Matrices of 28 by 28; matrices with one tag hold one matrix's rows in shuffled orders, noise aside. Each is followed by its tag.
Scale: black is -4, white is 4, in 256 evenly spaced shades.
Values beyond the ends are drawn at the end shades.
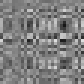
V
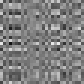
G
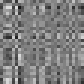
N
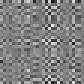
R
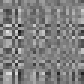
N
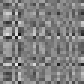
N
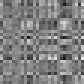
V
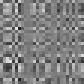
N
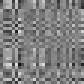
N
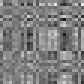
V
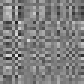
N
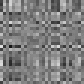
G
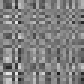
N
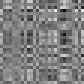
V
